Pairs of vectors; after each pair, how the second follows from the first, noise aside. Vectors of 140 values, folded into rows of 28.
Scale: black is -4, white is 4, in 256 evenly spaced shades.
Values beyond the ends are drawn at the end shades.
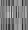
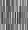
reversed, negated.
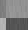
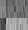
negated.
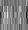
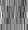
reversed, negated.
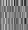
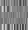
reversed, negated, partly zeroed.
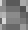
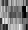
reversed, negated, scaled up.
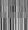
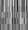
reversed.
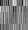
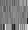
reversed, negated, partly zeroed.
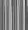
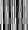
reversed, negated, scaled up.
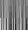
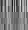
reversed.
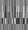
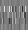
reversed, negated, partly zeroed.
